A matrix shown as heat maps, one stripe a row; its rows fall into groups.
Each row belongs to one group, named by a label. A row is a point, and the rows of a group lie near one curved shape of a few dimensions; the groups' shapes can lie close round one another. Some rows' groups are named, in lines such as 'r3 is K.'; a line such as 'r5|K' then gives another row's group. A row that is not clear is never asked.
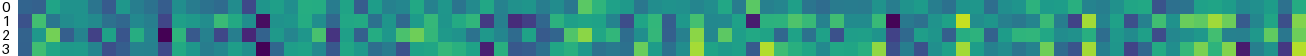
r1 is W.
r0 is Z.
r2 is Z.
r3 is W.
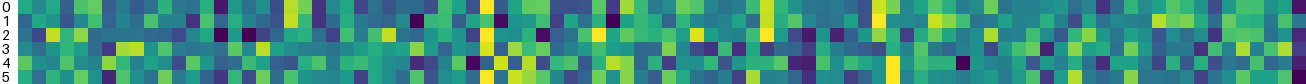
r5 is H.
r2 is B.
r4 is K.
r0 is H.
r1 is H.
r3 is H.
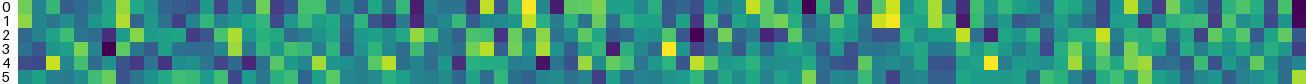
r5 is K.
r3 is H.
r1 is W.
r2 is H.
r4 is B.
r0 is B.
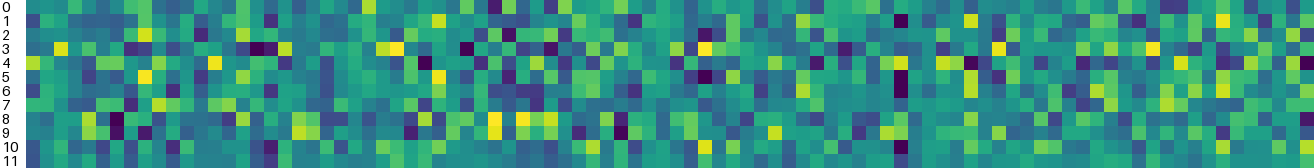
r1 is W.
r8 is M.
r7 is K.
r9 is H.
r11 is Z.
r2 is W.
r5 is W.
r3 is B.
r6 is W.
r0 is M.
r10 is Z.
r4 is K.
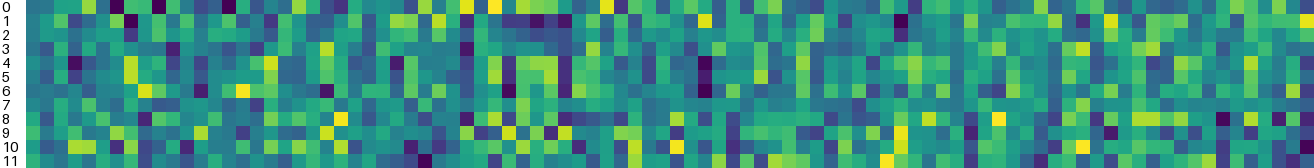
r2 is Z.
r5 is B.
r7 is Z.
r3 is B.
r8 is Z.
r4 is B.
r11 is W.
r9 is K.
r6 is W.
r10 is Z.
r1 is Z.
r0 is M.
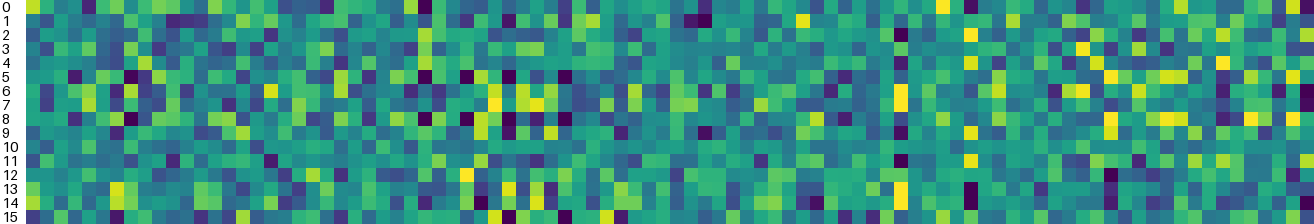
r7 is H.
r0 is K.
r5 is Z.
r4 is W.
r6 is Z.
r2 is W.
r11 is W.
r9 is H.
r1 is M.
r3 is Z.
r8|Z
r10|Z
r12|W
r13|K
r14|K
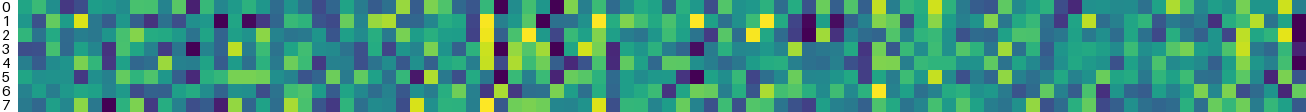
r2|H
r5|W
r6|W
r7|M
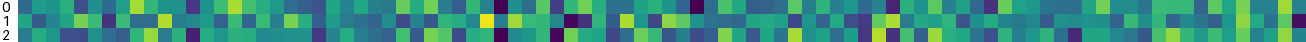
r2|H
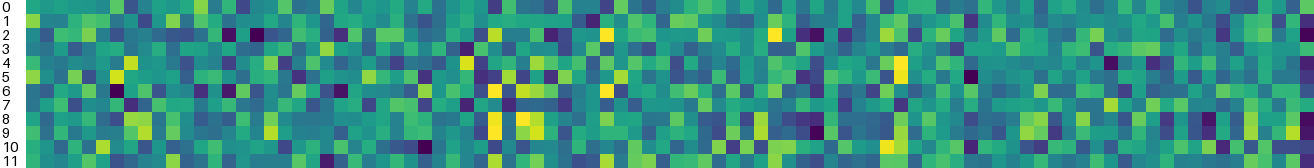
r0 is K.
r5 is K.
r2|B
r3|B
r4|W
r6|M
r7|Z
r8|H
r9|H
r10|W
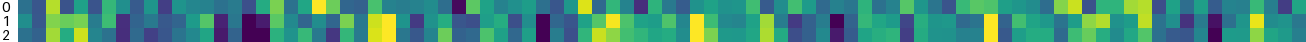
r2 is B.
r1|B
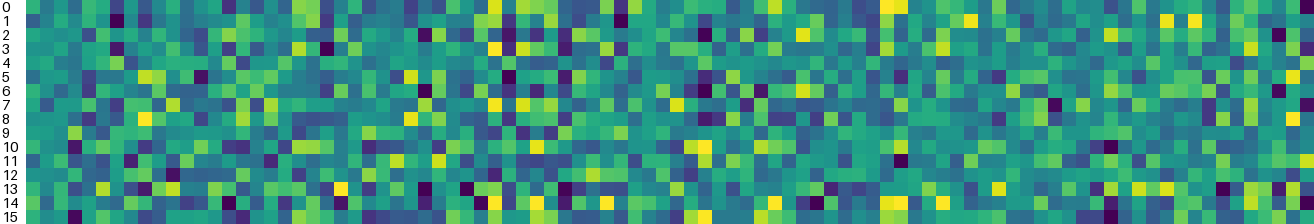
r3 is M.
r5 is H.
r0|H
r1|H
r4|K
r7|H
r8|H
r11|Z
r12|M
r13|Z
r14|B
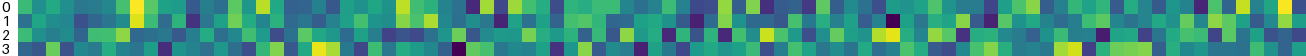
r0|H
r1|W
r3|B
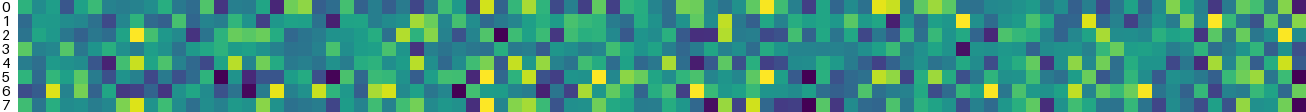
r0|H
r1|W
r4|H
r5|B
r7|H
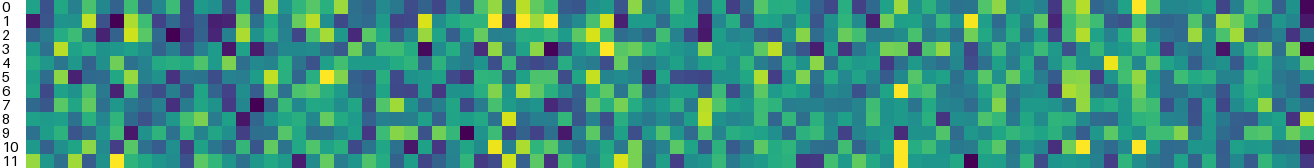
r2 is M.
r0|Z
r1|M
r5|B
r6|Z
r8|K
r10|Z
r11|K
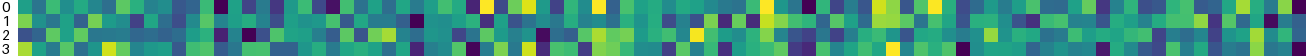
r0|B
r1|W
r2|B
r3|K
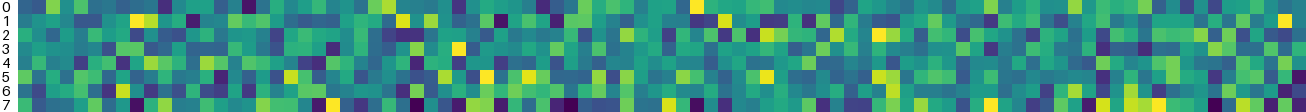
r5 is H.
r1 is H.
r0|B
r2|W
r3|W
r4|K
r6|Z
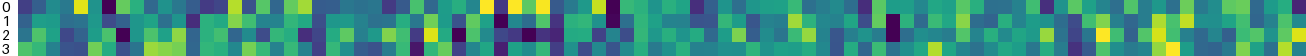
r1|H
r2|Z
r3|K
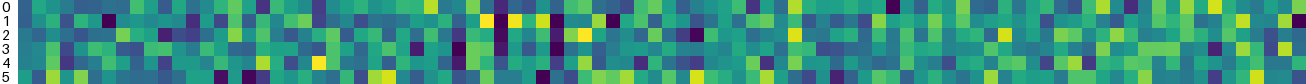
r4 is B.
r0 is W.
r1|M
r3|Z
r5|B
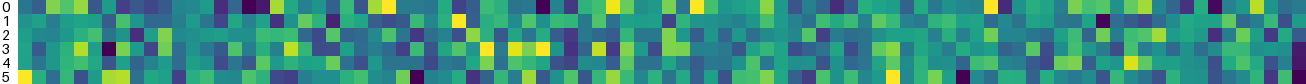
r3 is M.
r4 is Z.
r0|B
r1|W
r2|Z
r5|K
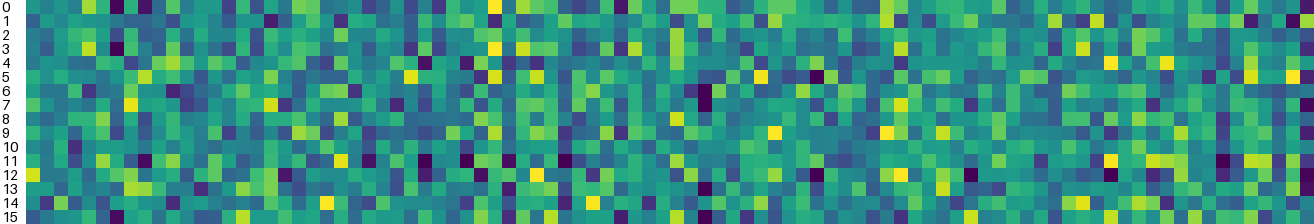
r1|W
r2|Z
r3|H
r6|M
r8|Z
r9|H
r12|K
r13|W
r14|B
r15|H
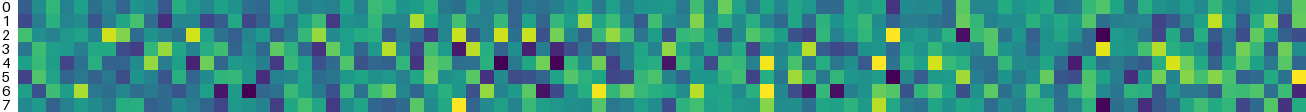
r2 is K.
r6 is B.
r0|Z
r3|Z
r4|H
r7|W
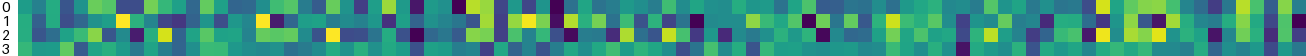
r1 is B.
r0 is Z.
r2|Z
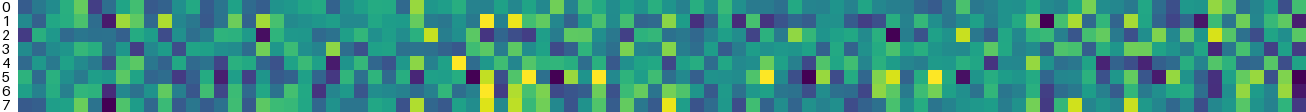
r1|H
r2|W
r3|Z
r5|B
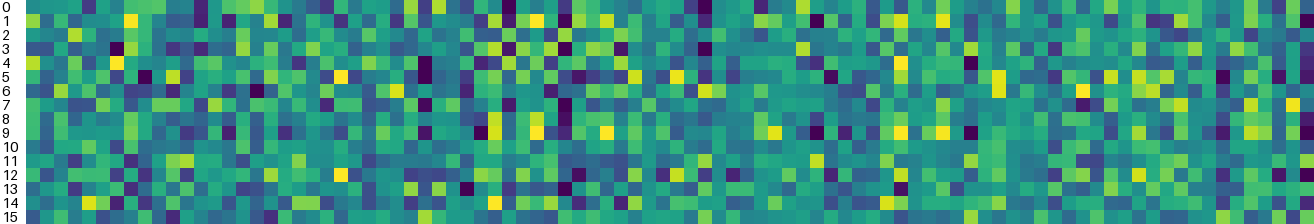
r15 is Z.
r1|B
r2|M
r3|M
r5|Z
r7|K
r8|B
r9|B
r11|K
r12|Z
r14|H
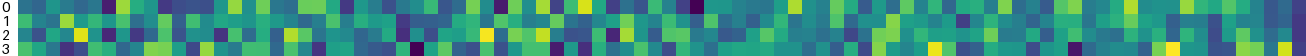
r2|H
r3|K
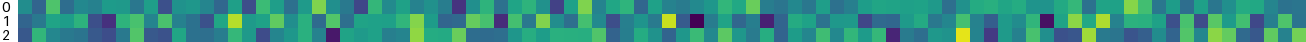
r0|B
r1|H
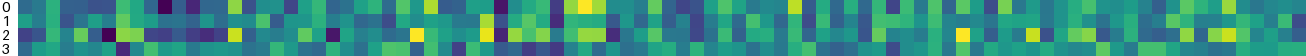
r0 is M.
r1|B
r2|M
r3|Z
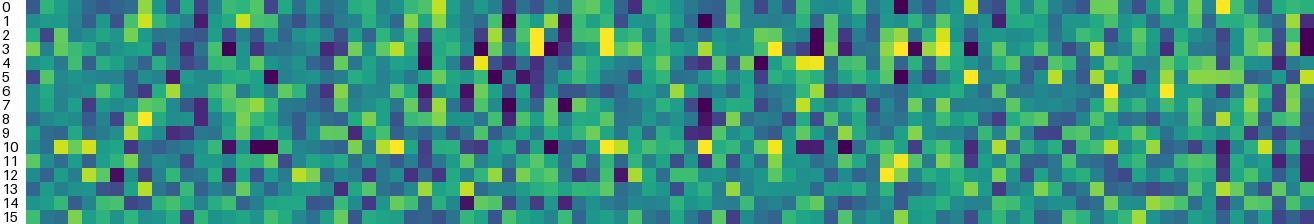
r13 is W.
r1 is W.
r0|W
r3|B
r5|W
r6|Z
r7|W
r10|B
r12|H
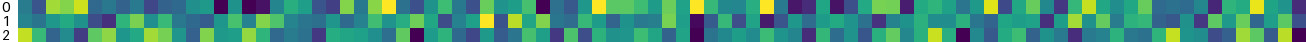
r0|B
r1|H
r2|K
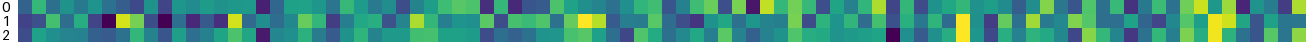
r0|W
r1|M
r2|W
